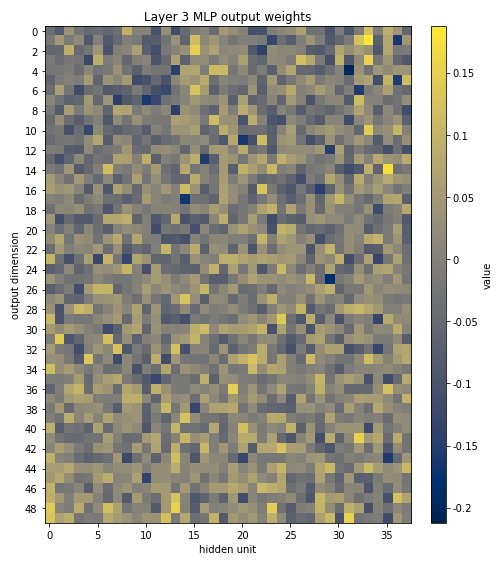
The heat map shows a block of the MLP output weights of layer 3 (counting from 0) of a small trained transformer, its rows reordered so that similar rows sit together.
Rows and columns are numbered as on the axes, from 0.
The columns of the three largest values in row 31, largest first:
1, 6, 15
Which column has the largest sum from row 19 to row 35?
24
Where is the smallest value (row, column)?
4, 31
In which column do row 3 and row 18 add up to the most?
33
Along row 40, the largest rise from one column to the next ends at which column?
34
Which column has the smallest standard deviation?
5
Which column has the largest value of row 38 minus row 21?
12
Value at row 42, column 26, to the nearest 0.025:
0.05
